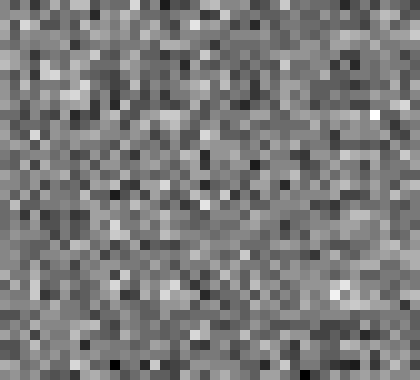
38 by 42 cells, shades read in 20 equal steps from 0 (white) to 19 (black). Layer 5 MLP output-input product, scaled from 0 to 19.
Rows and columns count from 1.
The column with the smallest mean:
1
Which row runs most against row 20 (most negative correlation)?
29
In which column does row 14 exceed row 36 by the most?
41
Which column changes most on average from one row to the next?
21
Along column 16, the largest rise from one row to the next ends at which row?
38
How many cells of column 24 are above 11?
8
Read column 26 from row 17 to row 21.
17 11 7 14 12
